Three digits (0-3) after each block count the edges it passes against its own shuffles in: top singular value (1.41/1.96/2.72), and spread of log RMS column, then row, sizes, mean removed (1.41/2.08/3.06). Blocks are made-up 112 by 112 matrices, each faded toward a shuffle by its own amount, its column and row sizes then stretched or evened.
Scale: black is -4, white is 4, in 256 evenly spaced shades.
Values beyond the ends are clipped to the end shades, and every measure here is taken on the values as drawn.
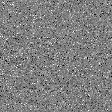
1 0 1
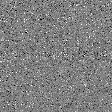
1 0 1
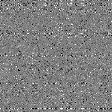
2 1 2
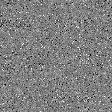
1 0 1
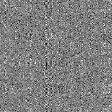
2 2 0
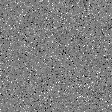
0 0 0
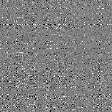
1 2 3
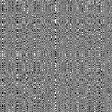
3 3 1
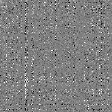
1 3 2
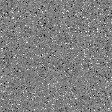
0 1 1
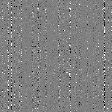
2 3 1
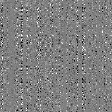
2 3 1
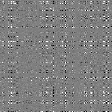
3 3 3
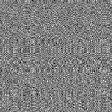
3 0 1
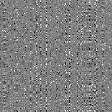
3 3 0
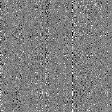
2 3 1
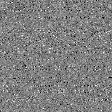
1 0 2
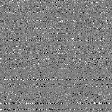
2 1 3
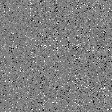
0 2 1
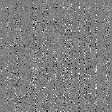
1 3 2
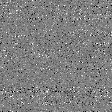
0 0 2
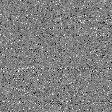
1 0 2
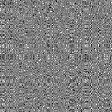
3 2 0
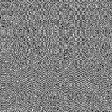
3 1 1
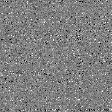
0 1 2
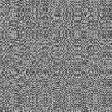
3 1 2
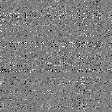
1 2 3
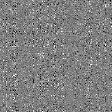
1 3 2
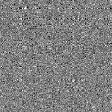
2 1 2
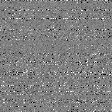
1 1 3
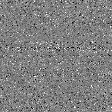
0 0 2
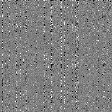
2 3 1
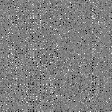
2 2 1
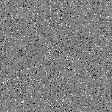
1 1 0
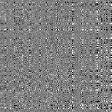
3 3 3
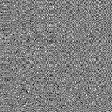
3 1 0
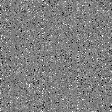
1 2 0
